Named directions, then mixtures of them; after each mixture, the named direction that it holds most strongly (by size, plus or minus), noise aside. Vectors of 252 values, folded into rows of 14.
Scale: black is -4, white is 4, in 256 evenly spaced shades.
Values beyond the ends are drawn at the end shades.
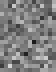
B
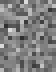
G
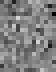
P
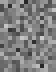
G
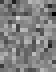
P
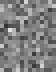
G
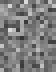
G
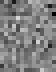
P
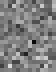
B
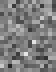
B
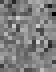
P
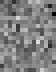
P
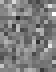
P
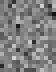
B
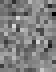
P
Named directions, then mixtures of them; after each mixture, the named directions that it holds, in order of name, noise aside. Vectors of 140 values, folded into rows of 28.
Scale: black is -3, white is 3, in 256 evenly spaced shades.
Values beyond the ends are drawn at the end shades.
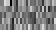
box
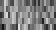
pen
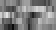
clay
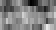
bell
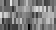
box, clay.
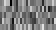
box.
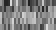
bell, box.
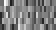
box, pen.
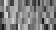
pen.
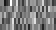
box.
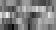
clay.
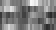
bell, clay.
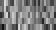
pen.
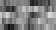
bell, clay.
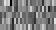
box.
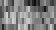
bell, pen.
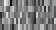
box, pen.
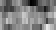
bell.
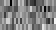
bell, box.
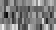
clay, pen.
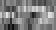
clay.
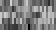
box, clay.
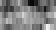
bell.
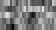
box, clay.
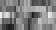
clay.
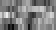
clay.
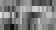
clay.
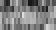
bell, box.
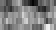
bell.
